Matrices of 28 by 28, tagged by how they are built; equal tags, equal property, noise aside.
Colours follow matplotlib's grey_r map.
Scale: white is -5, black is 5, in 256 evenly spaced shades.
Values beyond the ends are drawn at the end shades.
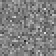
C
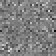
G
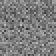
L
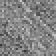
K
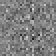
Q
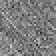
K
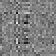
Q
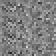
C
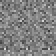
L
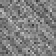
K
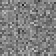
C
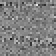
G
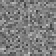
C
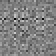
Q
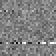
G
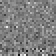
G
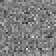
G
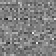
G
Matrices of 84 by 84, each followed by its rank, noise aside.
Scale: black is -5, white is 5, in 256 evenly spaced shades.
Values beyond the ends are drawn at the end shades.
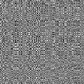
five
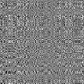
five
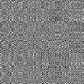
four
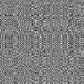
four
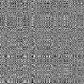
four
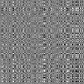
two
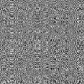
five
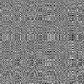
four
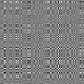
one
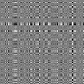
one
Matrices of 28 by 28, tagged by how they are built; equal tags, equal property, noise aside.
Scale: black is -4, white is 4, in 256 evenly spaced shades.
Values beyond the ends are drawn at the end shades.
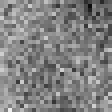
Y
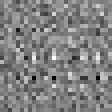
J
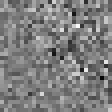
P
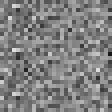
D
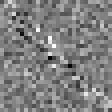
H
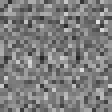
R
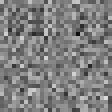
J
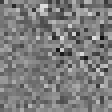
P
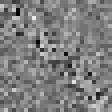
H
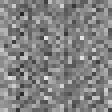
D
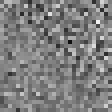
P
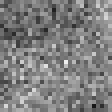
Y
